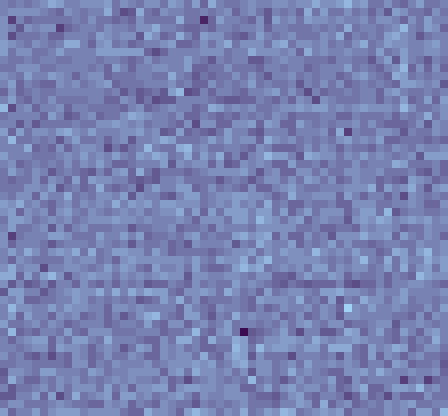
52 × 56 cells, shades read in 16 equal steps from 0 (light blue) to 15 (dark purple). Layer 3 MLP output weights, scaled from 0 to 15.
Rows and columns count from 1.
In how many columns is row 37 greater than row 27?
18
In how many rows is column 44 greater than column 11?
23
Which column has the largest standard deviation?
2
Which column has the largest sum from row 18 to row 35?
17
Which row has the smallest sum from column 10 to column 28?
37
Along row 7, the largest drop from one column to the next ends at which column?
39
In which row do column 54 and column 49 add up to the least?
33
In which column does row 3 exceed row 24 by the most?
26
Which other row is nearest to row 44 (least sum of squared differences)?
46
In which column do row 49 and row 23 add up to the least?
53
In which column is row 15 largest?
9
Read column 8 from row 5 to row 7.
8 6 4
